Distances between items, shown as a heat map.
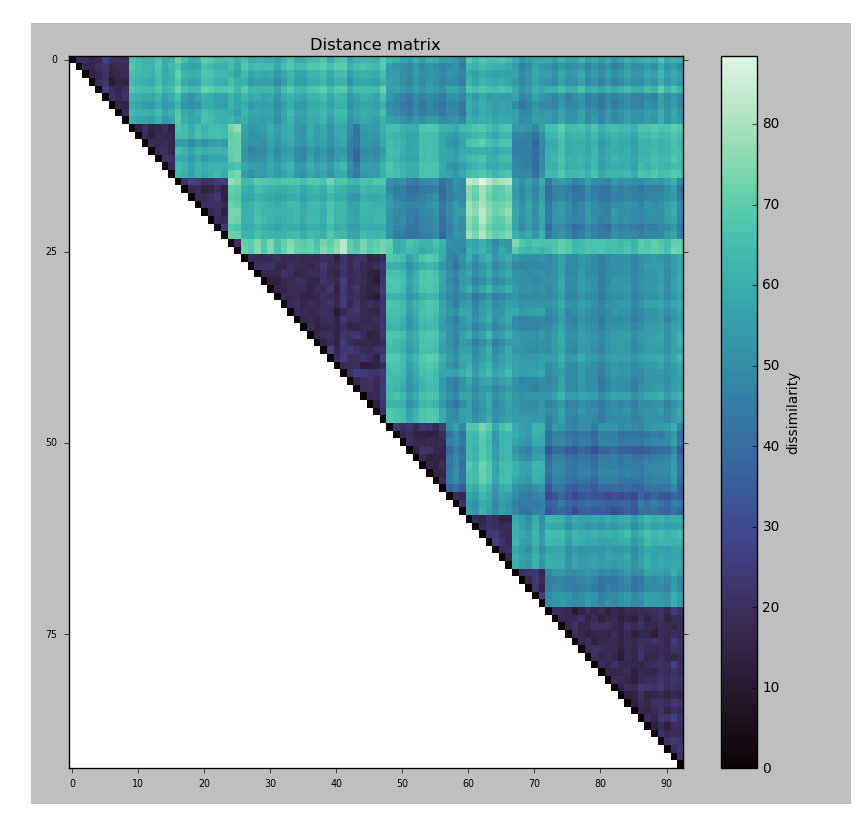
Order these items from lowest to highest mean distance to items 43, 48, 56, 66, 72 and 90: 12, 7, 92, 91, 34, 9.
92, 91, 34, 7, 12, 9
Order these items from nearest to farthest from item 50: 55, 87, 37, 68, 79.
55, 79, 87, 68, 37
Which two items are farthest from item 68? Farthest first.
24, 25
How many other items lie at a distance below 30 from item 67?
4
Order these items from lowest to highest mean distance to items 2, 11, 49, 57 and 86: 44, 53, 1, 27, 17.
53, 1, 17, 27, 44
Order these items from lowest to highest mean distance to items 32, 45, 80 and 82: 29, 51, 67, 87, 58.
29, 87, 58, 51, 67
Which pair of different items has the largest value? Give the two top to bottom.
16, 62
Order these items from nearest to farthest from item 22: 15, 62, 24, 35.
35, 15, 24, 62
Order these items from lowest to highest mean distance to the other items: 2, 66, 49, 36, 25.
36, 49, 2, 66, 25
